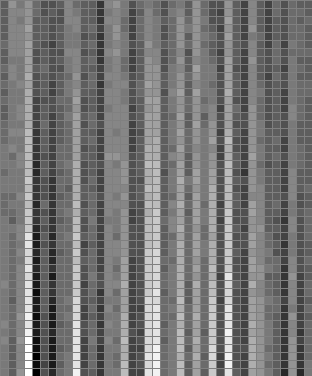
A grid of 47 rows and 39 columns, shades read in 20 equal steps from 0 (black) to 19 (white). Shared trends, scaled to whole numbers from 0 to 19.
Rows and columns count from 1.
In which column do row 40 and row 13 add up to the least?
5
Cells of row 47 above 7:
22
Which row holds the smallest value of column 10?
1
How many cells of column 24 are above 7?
25
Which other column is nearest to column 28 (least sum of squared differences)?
17
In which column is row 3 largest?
29
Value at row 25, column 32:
10
